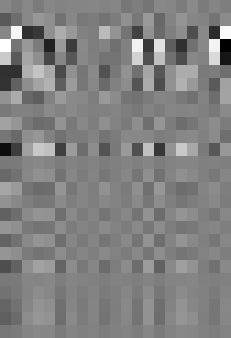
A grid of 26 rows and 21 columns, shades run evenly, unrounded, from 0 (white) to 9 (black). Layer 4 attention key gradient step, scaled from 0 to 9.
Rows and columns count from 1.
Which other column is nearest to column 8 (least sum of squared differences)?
19
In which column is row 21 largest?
1
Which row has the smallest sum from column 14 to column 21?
12
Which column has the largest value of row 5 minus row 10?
21
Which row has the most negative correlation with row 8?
11
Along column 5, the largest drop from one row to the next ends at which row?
6
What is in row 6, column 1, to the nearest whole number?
7
